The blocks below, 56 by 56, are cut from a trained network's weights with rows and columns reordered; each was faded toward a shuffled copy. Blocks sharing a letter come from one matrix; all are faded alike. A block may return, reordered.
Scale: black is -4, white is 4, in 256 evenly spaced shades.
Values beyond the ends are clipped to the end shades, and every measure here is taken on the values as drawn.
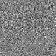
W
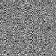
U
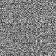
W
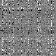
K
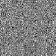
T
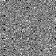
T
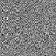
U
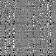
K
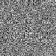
U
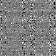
K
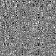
T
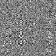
T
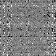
K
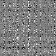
K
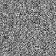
U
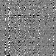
K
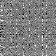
K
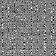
K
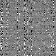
K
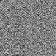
W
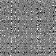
K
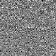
T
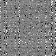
K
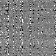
K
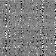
K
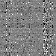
K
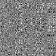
T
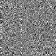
T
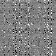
K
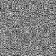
U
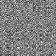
W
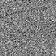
W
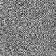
W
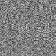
W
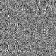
T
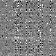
K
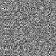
U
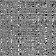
K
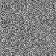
W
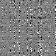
K
